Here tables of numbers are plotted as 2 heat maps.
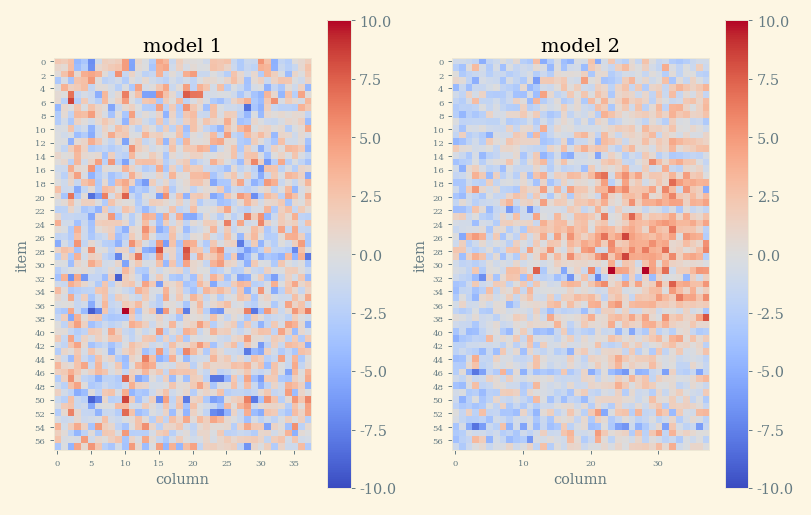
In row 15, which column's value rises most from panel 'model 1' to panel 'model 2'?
31
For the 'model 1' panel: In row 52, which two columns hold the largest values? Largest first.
10, 2
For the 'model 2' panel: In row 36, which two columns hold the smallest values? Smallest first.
8, 9
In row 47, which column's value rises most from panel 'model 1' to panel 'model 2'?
24
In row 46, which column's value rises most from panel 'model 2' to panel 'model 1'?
3
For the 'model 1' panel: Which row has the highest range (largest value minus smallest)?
37
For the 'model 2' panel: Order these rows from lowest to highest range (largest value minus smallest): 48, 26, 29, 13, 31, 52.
13, 48, 52, 29, 26, 31
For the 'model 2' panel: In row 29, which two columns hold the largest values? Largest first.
25, 22
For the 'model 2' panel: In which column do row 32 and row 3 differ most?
21
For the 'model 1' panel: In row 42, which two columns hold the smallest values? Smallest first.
30, 37
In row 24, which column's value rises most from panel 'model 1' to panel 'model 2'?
15
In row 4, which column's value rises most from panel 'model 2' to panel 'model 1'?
12
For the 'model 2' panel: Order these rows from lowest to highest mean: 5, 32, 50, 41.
32, 50, 5, 41
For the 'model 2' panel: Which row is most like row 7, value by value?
4
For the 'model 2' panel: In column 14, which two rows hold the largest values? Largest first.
28, 38
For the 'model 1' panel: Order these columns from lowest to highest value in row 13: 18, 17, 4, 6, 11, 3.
6, 18, 4, 17, 3, 11
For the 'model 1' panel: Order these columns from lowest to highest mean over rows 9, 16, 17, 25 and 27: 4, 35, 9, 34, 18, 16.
16, 9, 18, 4, 34, 35
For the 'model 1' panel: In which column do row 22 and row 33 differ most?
13
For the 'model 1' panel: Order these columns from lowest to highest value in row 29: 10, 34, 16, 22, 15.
16, 10, 22, 34, 15
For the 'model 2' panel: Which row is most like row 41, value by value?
34
